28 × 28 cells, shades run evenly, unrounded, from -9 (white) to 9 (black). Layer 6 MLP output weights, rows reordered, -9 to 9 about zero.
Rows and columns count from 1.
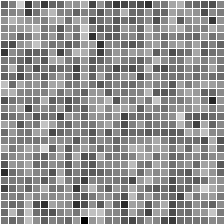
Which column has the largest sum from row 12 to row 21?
9
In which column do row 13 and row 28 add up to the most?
11
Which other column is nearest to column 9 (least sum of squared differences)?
28
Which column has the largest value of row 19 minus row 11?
7
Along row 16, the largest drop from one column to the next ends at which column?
26
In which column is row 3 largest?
27
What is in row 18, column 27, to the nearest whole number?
-3
